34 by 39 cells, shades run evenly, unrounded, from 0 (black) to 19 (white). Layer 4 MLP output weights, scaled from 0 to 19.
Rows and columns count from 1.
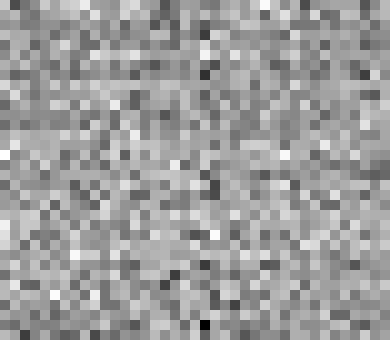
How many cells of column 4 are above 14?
5
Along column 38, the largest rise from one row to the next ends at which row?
11
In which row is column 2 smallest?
1
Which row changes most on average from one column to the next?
24
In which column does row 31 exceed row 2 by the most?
27
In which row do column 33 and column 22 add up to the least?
7
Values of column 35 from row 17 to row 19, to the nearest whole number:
10 12 13
